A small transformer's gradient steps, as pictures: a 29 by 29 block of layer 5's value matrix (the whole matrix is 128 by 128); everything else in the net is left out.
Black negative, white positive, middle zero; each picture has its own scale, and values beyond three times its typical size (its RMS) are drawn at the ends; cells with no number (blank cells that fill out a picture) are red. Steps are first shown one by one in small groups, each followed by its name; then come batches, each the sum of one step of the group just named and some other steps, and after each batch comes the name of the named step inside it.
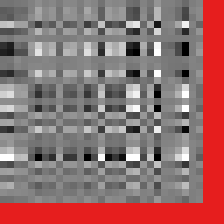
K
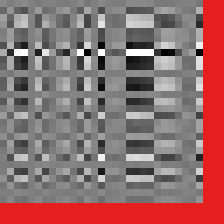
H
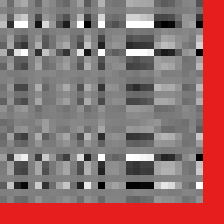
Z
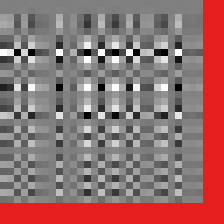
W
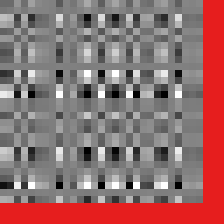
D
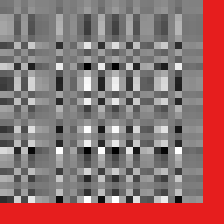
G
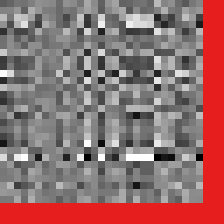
Z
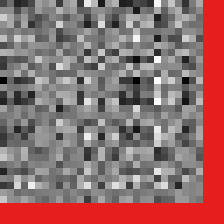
D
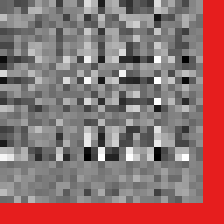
K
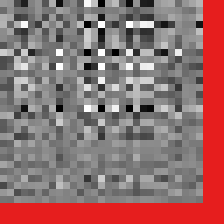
W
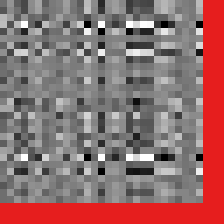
H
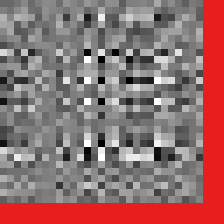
W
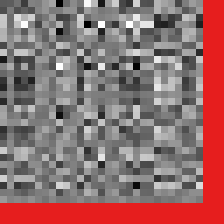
Z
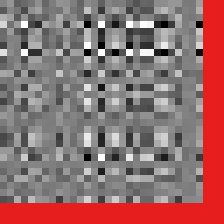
H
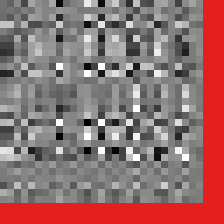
K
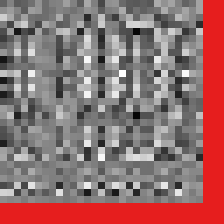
W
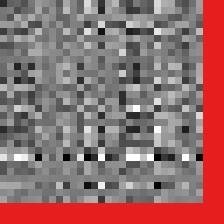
K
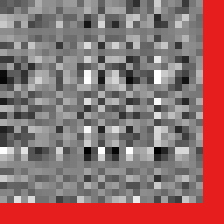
G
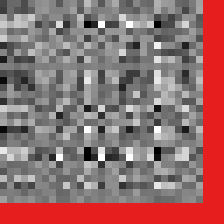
K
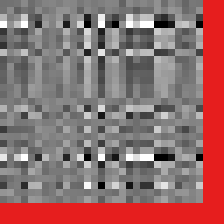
Z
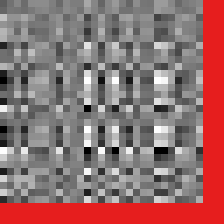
G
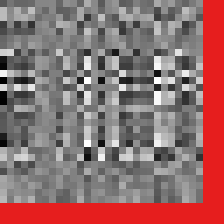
W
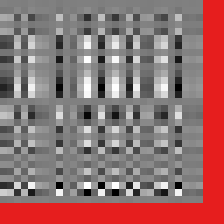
W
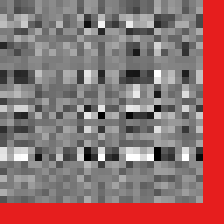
K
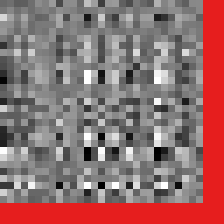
D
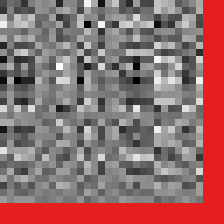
H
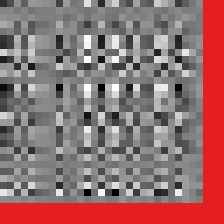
W
